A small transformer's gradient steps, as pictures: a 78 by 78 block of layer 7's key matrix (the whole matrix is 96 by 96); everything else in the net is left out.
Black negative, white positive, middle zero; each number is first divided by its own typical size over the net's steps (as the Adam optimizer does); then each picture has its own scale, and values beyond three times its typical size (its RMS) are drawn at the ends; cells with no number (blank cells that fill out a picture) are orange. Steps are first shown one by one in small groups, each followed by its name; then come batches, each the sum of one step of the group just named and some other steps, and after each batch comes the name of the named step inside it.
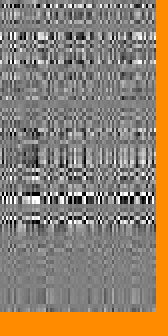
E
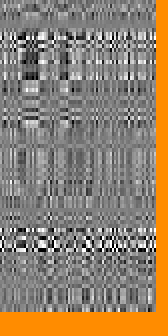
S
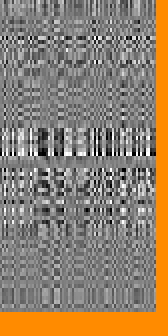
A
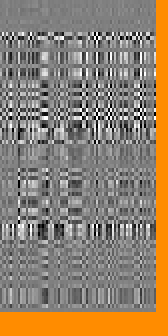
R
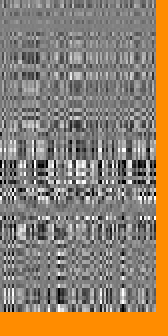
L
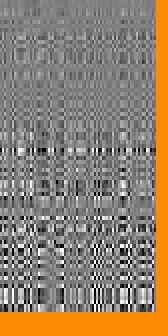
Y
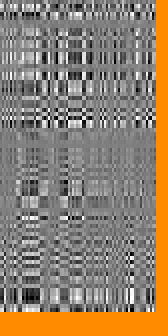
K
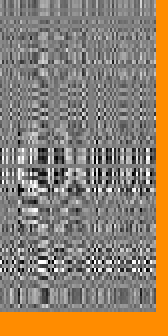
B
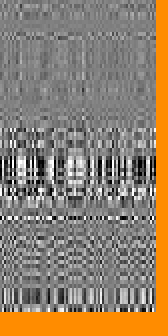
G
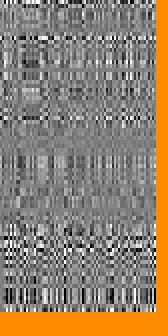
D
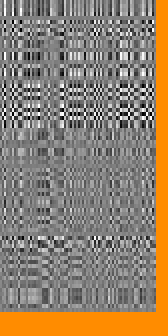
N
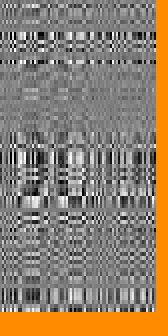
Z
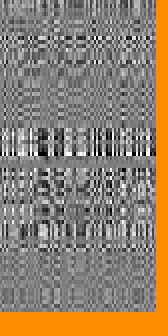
A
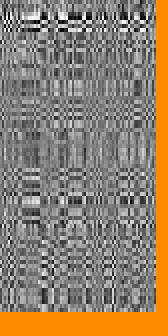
E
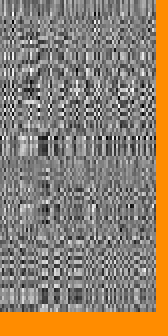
N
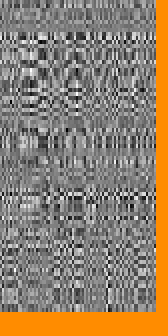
E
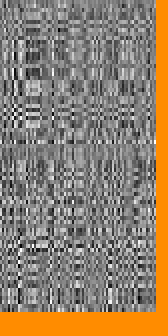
G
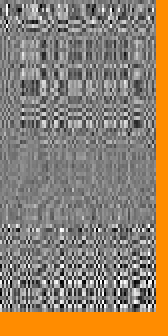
K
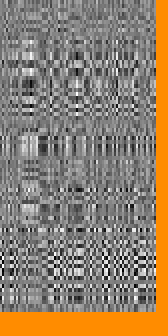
B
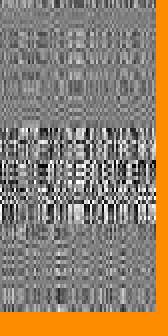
L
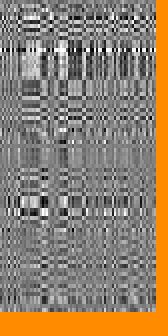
K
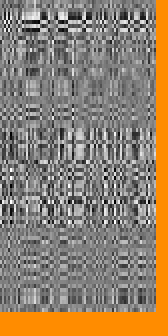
E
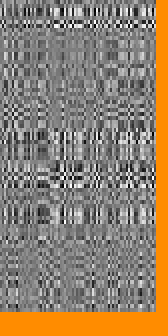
N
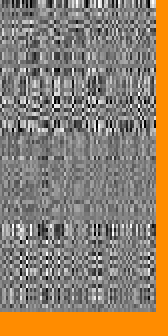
R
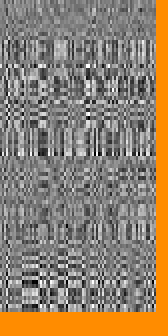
A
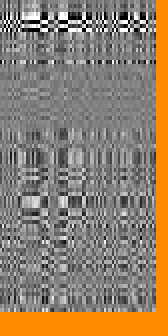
Z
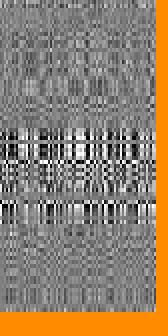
D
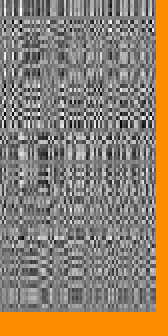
N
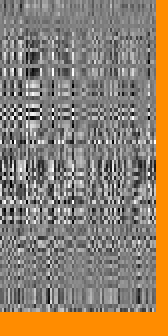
G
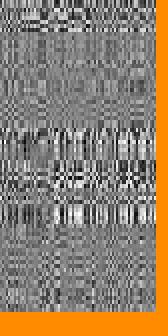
L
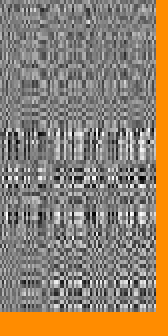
E
